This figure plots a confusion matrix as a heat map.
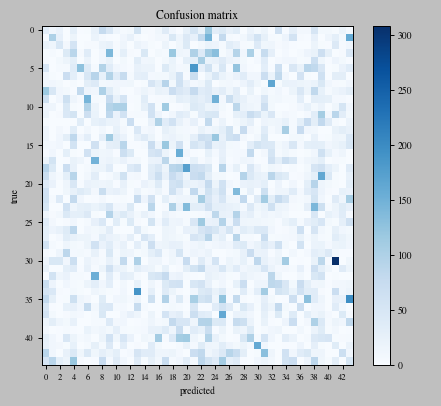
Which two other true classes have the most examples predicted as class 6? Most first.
9, 10
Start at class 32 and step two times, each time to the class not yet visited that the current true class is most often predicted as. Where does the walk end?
17
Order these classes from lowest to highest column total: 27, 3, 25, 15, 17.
3, 15, 17, 27, 25
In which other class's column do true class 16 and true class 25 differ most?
19
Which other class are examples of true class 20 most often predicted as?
38
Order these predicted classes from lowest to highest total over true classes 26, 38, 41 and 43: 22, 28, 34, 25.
34, 28, 25, 22
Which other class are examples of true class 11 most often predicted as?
39
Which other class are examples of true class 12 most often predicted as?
16
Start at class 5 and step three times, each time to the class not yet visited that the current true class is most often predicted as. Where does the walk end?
23
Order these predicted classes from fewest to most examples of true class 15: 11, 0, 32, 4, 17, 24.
0, 24, 32, 4, 11, 17
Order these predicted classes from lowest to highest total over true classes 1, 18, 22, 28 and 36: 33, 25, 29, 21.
29, 21, 33, 25
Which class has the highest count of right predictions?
5
